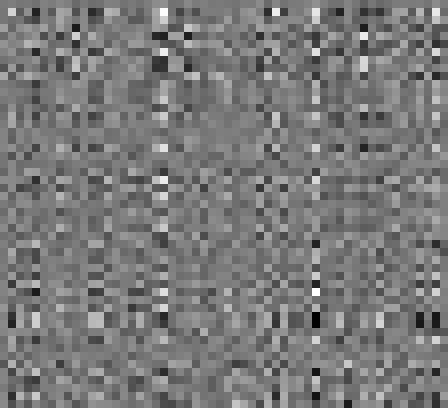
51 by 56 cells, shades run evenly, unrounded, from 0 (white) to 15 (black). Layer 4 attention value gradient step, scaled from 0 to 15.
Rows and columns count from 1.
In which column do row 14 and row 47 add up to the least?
46
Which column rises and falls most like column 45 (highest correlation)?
17
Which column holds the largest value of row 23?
5
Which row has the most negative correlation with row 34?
23
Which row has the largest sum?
51
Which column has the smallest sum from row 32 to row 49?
29
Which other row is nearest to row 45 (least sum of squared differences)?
49
